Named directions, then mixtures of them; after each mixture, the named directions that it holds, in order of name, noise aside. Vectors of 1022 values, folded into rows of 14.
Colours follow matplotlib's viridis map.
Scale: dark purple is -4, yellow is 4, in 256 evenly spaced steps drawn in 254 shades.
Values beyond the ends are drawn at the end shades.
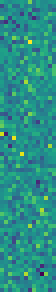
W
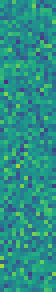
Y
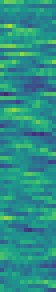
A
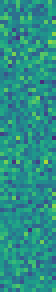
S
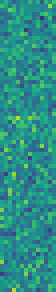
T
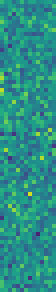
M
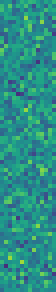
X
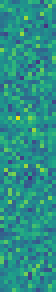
T, X, Y.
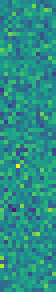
M, Y.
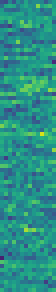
A, Y.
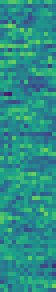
A, W.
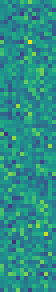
W, X, Y.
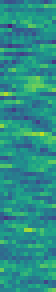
A.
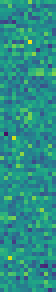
A, W, X.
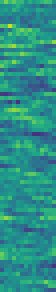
A.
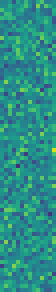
Y.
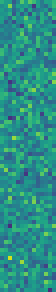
M, W, X.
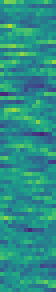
A.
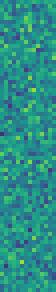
S, X.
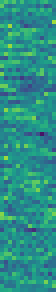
A, Y.
